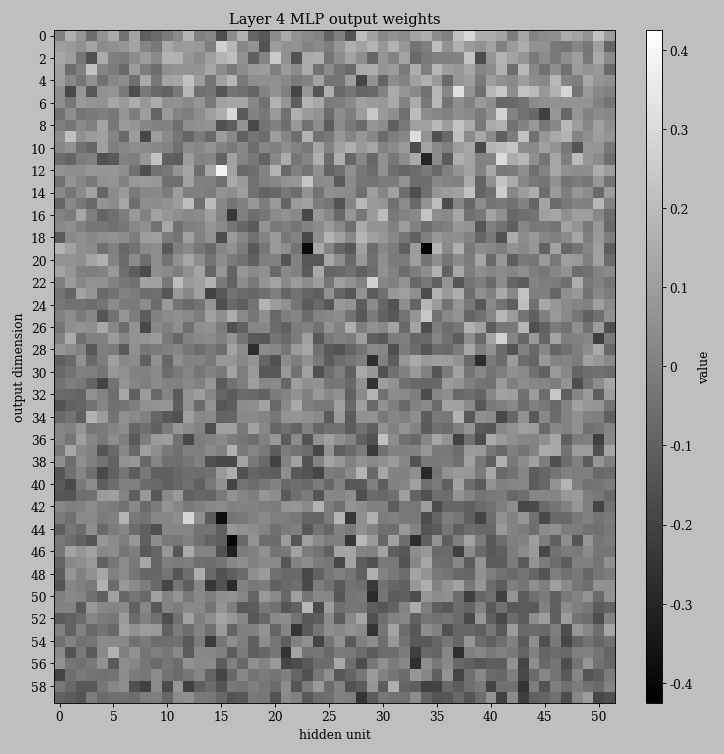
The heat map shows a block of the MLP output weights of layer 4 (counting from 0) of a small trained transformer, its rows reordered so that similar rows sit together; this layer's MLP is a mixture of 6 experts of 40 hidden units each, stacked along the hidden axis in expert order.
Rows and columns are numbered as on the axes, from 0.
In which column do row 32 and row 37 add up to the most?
46
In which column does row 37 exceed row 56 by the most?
33
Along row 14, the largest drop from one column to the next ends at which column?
39
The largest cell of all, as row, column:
12, 15
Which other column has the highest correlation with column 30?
2
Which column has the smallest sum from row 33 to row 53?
29
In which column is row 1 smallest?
19
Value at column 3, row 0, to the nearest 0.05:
-0.05
